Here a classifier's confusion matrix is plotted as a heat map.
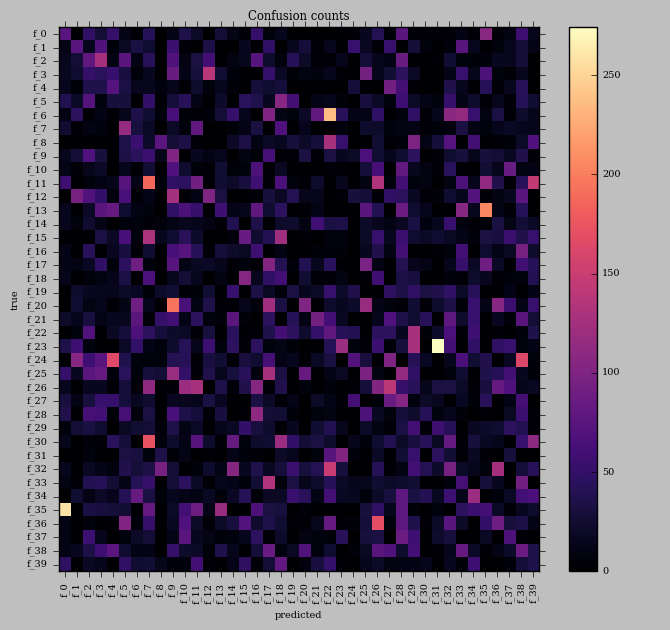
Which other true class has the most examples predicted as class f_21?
f_6
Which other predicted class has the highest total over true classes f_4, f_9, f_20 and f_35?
f_0
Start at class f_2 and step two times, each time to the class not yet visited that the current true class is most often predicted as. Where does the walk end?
f_12
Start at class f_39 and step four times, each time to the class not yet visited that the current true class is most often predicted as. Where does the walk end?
f_5
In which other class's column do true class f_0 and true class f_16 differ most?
f_35
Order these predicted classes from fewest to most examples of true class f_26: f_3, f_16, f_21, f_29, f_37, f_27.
f_21, f_3, f_29, f_37, f_16, f_27
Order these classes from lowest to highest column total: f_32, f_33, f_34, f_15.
f_15, f_34, f_33, f_32
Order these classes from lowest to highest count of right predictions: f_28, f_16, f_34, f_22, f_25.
f_28, f_16, f_22, f_25, f_34
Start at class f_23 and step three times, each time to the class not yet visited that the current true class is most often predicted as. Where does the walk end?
f_29
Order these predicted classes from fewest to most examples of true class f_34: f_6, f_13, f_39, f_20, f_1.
f_13, f_1, f_20, f_39, f_6
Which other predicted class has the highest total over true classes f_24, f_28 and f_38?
f_4
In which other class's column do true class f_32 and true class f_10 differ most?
f_22
